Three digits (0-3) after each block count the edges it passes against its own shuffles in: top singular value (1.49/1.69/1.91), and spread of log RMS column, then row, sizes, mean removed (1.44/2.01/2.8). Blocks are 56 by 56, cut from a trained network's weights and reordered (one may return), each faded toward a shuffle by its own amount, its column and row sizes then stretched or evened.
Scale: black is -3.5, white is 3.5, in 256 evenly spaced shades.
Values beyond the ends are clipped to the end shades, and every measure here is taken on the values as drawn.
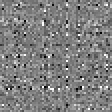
1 2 2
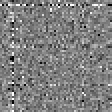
3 1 1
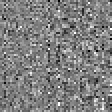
1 2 0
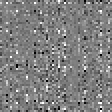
0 3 2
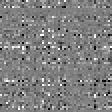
1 2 3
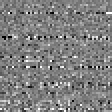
1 0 3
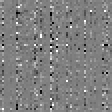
1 3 1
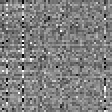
2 2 0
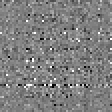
1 1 2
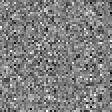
2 2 0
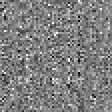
2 2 0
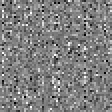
1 2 0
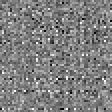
0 1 2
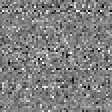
2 0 2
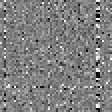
3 2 0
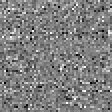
1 0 2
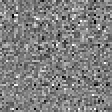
1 1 1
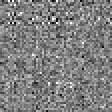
3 1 1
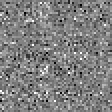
0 1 2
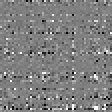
2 2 3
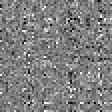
1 2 1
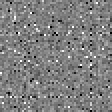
0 1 1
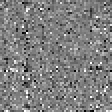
1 2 1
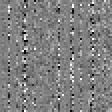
0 3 0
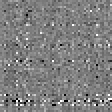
1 1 2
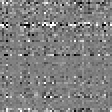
1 2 3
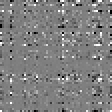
2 3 3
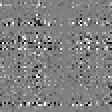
1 3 3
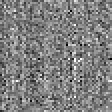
1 1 1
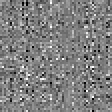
0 3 2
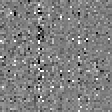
1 2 1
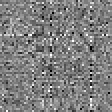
3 1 0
